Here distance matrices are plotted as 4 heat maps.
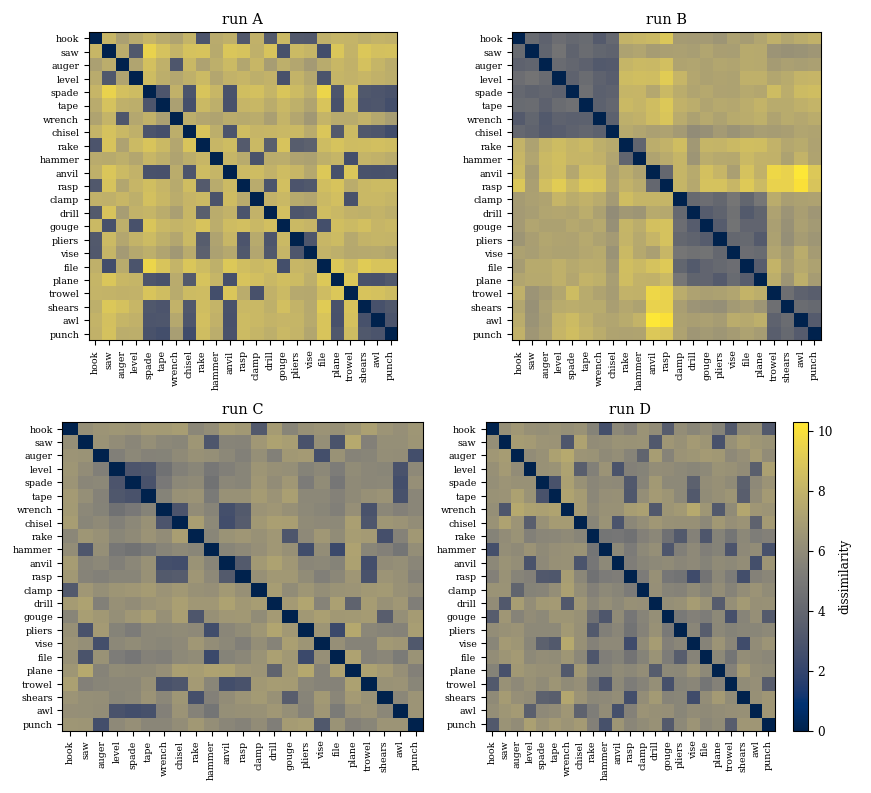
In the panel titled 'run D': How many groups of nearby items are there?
6
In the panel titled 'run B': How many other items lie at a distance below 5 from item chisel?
7
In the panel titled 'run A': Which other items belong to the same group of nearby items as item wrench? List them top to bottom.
auger
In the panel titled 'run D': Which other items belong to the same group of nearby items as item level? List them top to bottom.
chisel, anvil, awl
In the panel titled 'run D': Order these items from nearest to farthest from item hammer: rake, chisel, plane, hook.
hook, rake, plane, chisel
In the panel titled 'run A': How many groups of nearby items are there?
5
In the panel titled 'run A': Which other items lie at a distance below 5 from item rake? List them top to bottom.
hook, rasp, drill, pliers, vise
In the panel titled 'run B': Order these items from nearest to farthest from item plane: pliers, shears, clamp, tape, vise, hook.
pliers, vise, clamp, shears, hook, tape
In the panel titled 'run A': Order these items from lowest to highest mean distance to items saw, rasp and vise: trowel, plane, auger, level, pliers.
pliers, level, auger, trowel, plane
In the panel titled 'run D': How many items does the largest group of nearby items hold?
5
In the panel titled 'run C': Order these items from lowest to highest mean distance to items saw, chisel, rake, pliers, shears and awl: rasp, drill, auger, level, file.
file, level, rasp, auger, drill
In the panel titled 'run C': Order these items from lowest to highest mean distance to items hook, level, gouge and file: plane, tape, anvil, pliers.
pliers, tape, anvil, plane
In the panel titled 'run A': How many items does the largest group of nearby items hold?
8
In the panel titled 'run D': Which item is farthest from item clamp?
wrench
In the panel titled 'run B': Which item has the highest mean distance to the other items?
rasp
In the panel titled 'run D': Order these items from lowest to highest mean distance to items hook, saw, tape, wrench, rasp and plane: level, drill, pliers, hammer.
drill, hammer, pliers, level
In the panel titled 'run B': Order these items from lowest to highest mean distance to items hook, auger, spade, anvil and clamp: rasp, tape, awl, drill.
tape, drill, rasp, awl
